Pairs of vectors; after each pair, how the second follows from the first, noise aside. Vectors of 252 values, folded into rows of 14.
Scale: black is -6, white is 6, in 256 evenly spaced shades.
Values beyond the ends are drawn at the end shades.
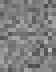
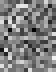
reversed, negated, scaled up.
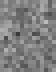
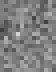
negated.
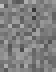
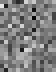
scaled up.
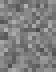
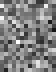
reversed, negated, scaled up.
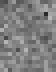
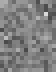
negated.
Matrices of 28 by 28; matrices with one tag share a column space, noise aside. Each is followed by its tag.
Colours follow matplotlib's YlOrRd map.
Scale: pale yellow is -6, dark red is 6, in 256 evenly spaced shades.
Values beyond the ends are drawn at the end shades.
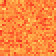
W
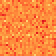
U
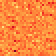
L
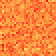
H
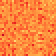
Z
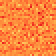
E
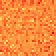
W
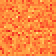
U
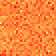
L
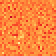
E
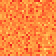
H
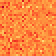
L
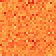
L
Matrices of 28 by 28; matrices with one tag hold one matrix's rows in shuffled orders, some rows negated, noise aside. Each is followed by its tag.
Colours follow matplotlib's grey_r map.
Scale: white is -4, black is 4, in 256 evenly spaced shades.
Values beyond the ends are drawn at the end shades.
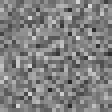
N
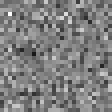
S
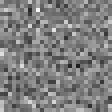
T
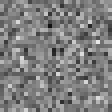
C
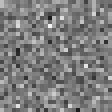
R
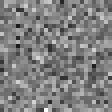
R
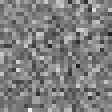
N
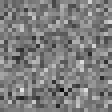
S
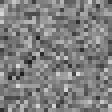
T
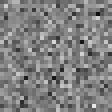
C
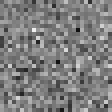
S
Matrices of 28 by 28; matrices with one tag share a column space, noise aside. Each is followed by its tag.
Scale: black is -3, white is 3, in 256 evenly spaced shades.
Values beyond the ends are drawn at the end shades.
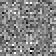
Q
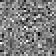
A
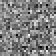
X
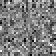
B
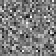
X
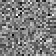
A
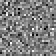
A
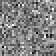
X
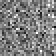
X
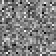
Q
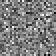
A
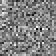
A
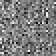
Q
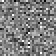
A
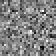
X
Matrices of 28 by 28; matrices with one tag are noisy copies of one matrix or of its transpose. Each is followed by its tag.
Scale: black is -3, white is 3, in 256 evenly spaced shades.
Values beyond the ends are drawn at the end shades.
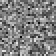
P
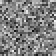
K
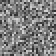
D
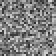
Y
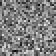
Y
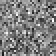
K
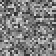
D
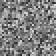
P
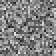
K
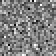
Y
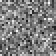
K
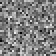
P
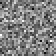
D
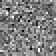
Y
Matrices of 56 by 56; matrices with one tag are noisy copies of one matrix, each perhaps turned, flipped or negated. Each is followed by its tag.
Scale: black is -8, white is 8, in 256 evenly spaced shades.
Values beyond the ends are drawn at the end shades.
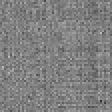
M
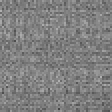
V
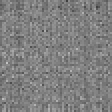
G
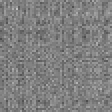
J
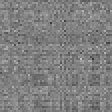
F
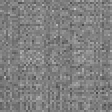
V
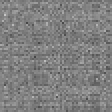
F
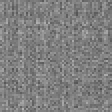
J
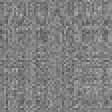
J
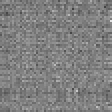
G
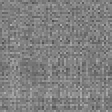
M
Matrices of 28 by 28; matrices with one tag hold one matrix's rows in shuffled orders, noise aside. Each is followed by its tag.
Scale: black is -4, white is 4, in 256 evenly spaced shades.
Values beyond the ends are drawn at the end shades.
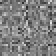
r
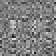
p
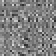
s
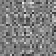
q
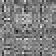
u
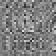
q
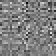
r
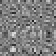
p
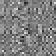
s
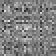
u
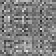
u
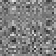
p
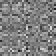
r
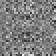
q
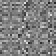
r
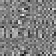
s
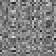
p
